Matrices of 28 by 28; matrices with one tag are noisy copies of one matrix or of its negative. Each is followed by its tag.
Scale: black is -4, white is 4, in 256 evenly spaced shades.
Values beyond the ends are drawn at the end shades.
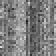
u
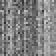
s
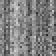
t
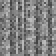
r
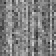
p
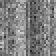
u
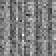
r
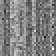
t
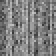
p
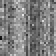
u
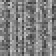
r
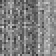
s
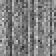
p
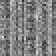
r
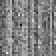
p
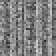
r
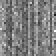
p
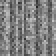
r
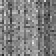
s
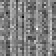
r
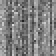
p
